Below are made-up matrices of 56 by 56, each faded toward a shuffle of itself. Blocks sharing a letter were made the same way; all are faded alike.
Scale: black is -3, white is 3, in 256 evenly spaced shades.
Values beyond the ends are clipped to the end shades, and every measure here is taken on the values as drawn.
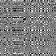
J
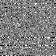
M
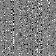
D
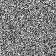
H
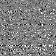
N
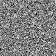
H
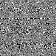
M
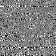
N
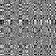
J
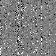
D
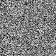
H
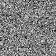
H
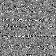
M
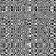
J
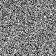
H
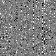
D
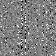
D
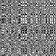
J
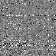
N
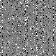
D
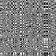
J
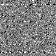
M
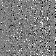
D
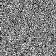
H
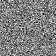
H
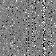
D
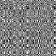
J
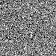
H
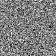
H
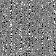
D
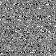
M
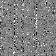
D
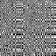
J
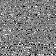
M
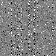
D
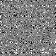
N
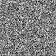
H
